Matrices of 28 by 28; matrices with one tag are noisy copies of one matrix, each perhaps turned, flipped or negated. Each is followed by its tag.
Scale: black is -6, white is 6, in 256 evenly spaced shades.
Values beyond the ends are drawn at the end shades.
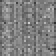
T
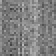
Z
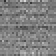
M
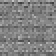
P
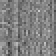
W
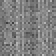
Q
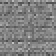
P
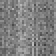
Z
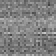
Z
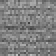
M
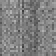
Z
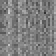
W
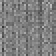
P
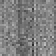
Z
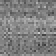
Z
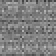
T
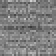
M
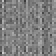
P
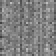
T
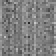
T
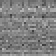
W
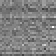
W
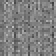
P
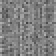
T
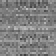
M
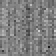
M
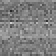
Z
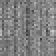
M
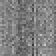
Z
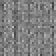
P
